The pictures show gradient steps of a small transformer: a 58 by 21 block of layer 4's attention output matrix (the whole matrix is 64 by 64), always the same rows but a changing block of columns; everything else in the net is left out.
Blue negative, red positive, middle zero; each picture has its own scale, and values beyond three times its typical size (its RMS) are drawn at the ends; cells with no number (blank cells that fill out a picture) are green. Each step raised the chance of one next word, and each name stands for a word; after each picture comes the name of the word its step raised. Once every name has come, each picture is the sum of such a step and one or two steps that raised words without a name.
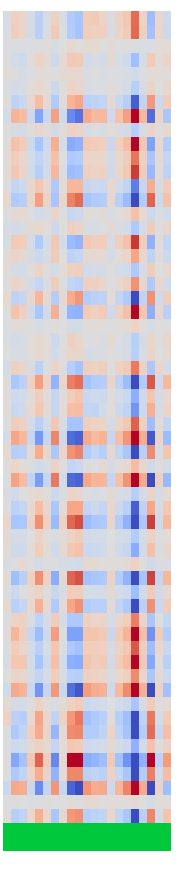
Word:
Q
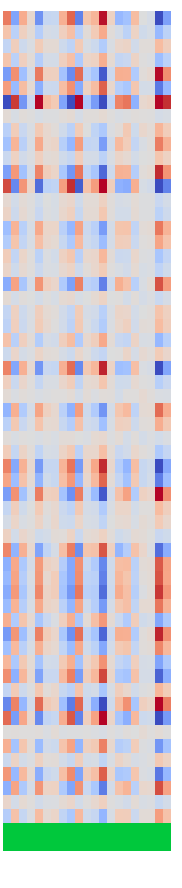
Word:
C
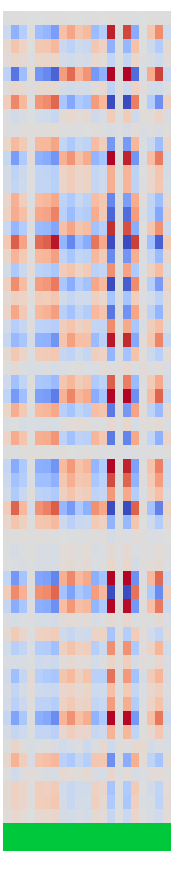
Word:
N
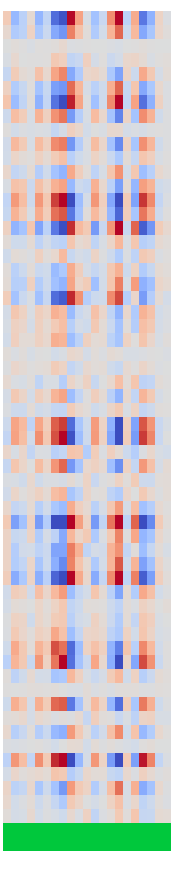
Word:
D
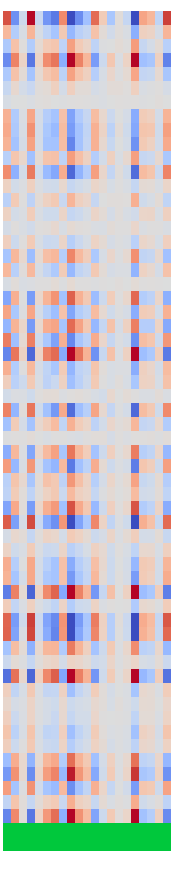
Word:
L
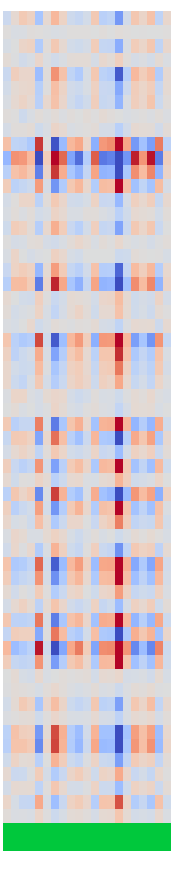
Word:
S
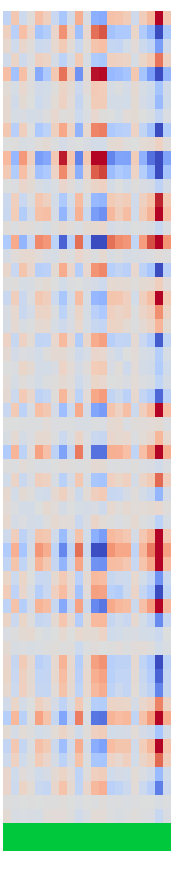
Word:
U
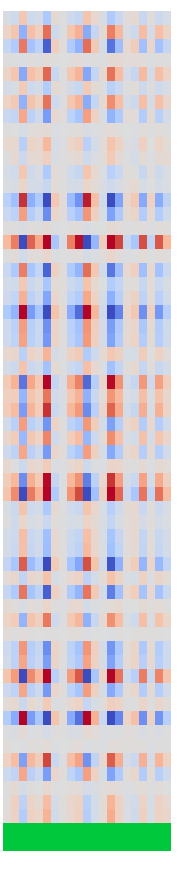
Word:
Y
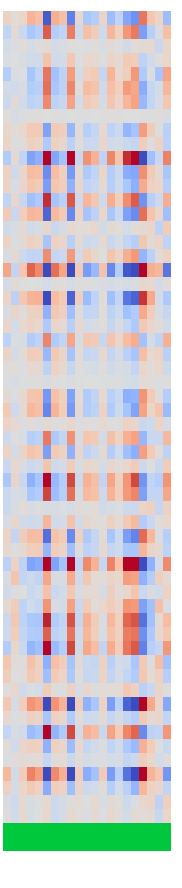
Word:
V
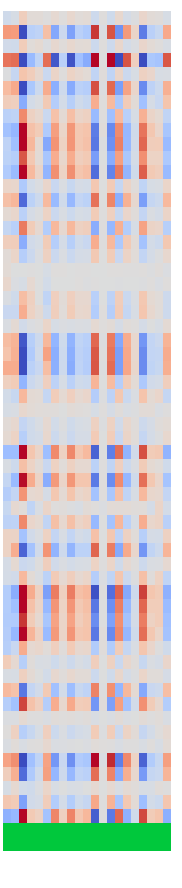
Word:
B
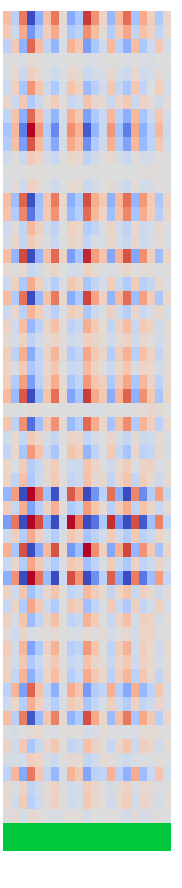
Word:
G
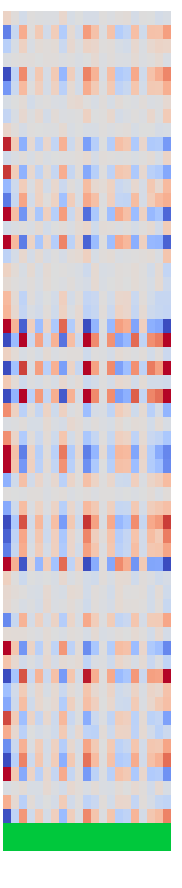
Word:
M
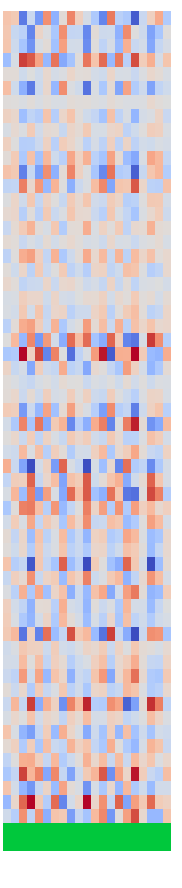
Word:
L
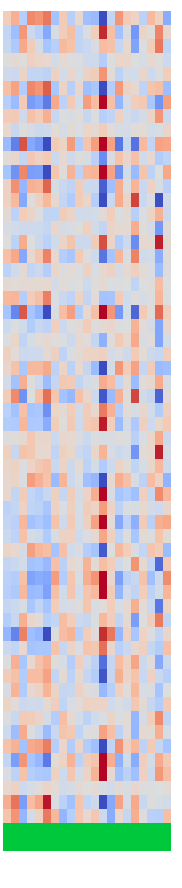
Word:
C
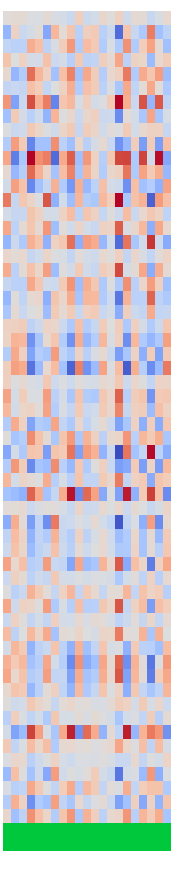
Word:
S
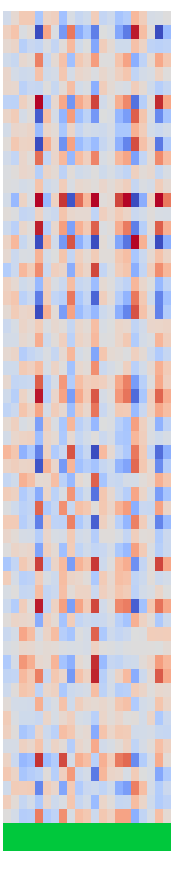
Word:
Q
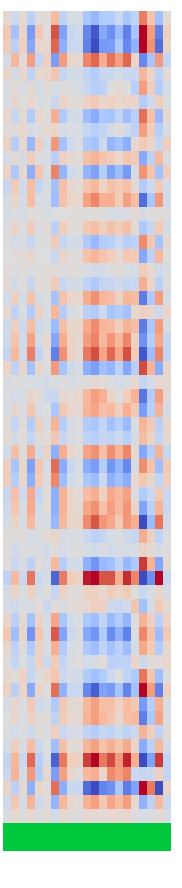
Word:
Q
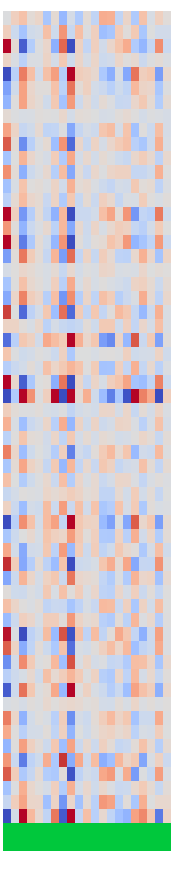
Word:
M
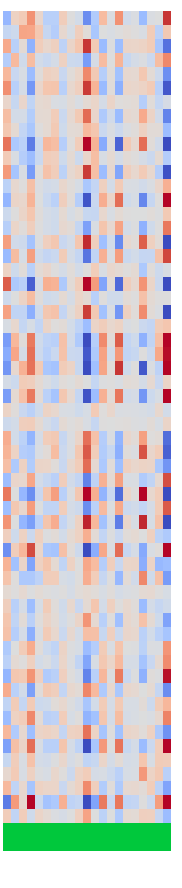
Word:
G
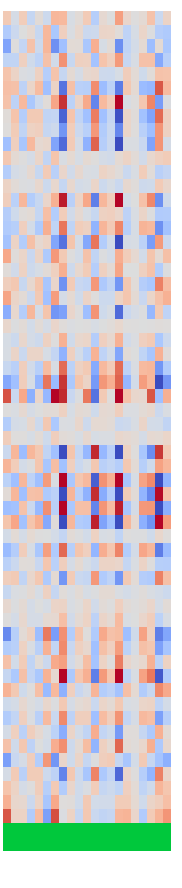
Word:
G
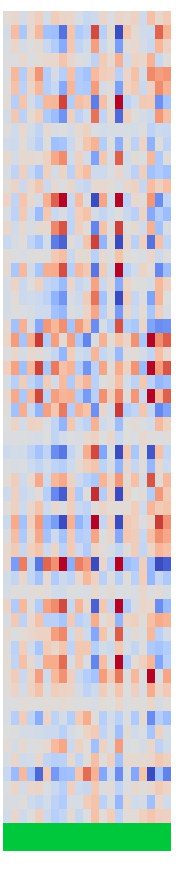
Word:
M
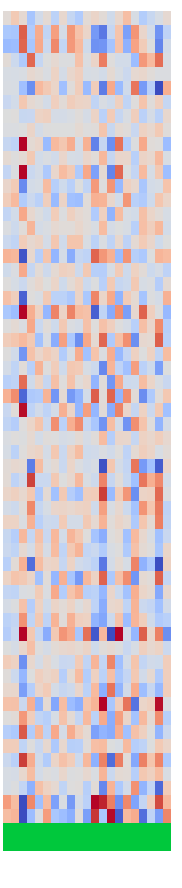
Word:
L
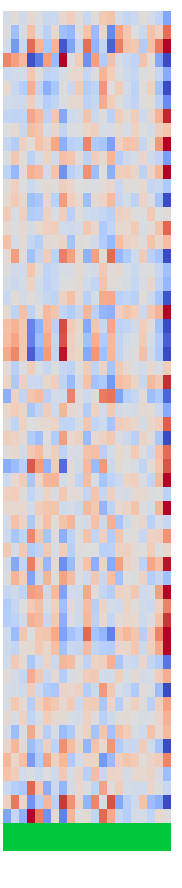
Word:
B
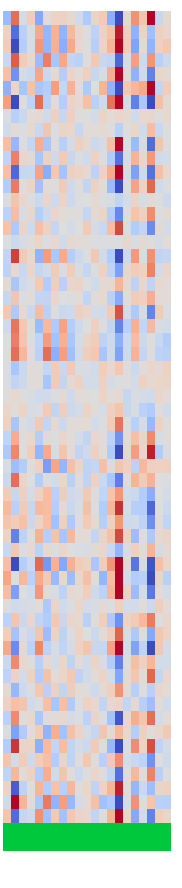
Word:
C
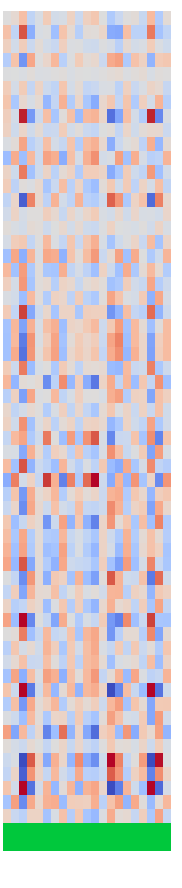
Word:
Q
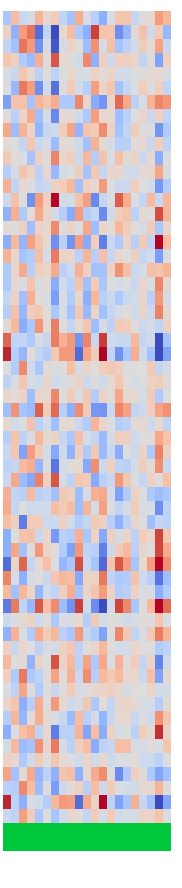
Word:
U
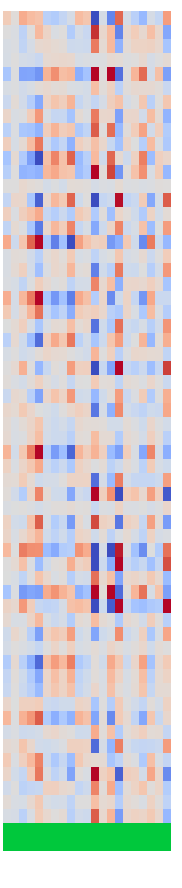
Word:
U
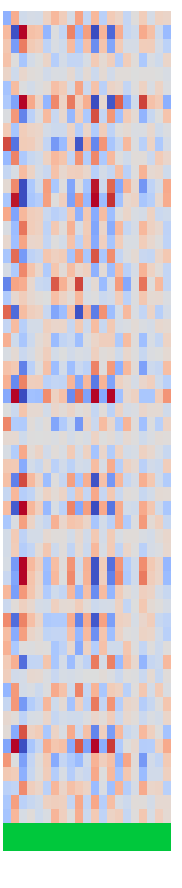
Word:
D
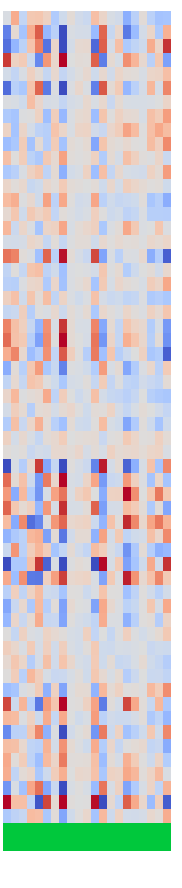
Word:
G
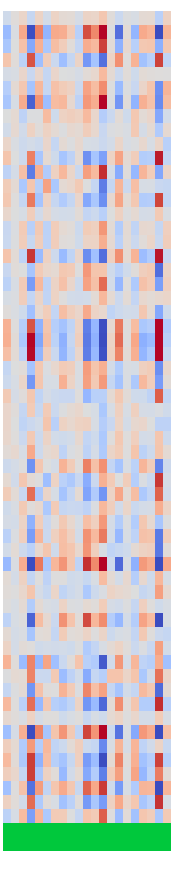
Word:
D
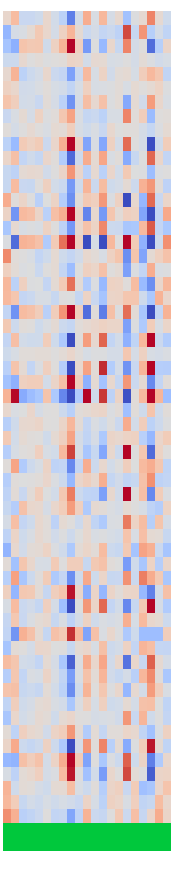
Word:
N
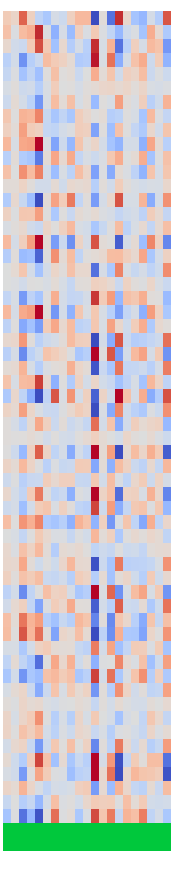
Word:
L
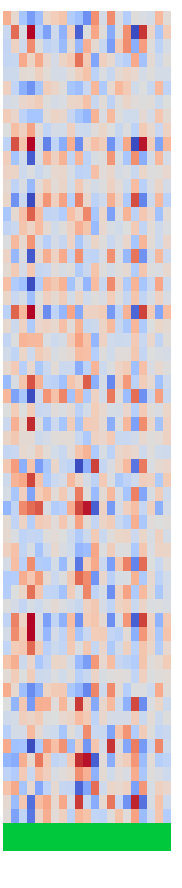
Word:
Q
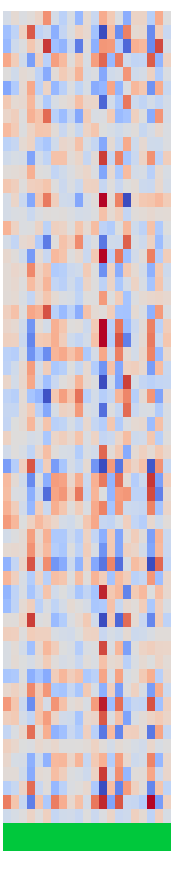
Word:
Y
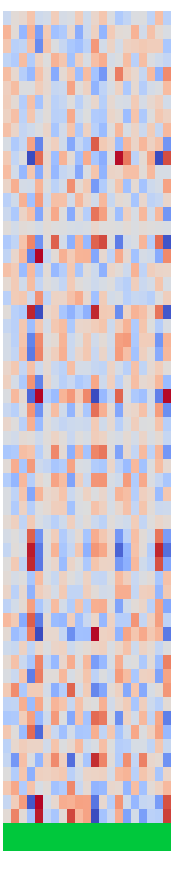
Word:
U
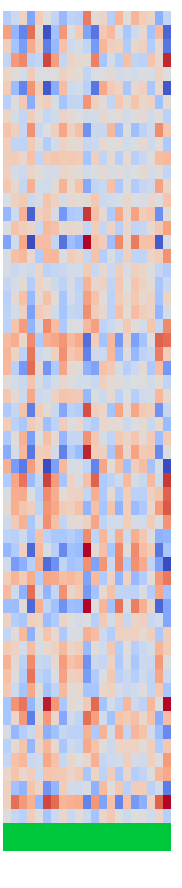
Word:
U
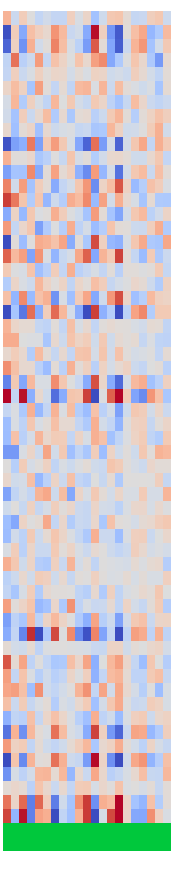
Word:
B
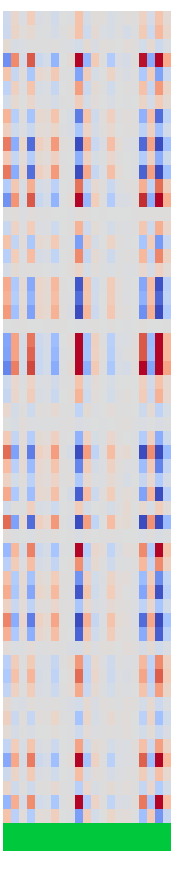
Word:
B
